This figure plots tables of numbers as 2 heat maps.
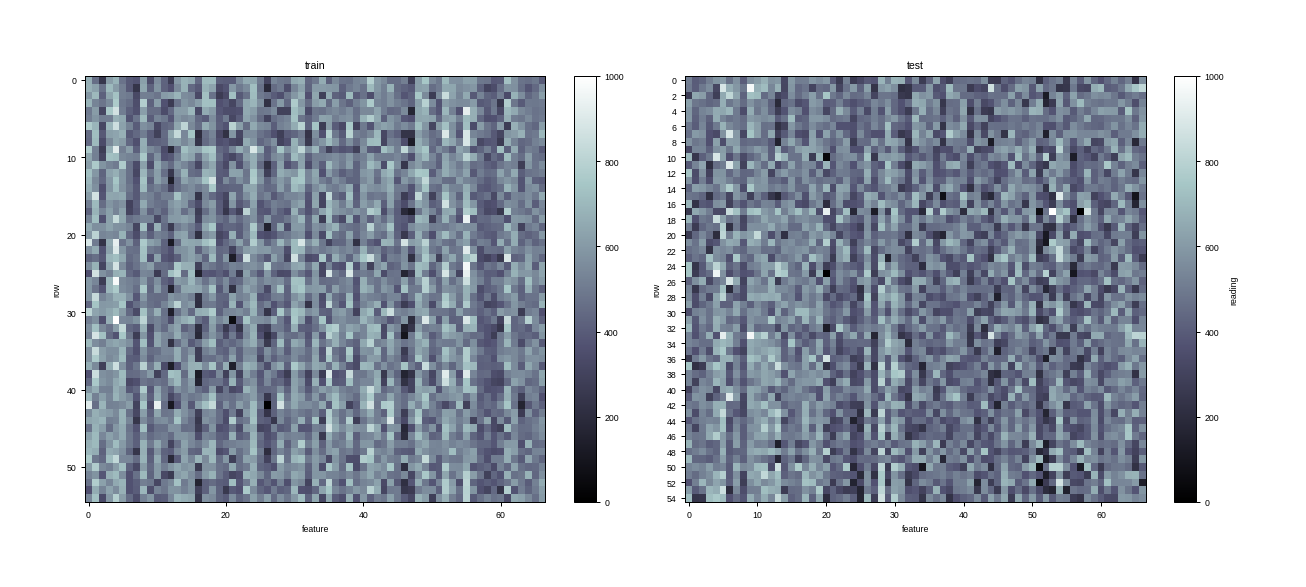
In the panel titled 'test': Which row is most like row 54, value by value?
37
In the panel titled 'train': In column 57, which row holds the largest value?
6
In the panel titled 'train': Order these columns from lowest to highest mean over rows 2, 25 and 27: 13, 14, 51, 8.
51, 14, 8, 13
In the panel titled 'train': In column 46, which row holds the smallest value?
33
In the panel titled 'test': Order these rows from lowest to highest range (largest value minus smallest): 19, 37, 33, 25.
19, 37, 33, 25
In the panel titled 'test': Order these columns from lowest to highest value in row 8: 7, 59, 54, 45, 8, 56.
59, 56, 8, 45, 7, 54
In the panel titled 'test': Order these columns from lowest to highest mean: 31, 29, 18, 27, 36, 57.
27, 57, 36, 31, 29, 18
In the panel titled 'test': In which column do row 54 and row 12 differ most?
3
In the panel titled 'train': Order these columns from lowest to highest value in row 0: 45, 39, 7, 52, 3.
7, 45, 39, 3, 52
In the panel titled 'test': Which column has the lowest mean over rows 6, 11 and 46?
32
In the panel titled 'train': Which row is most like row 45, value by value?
32
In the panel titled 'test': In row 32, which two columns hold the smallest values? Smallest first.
20, 43
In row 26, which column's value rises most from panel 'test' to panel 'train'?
4
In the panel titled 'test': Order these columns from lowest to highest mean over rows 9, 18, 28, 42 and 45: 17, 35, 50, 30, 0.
35, 0, 50, 17, 30
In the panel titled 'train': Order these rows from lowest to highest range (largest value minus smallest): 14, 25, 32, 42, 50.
14, 50, 32, 25, 42
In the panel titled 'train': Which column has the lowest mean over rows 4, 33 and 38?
16
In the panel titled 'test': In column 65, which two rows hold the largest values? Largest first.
33, 1
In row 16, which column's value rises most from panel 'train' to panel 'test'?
58
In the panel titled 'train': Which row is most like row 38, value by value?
25
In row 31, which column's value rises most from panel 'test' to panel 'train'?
49
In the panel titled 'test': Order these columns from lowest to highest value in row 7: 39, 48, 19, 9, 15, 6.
19, 48, 15, 39, 9, 6
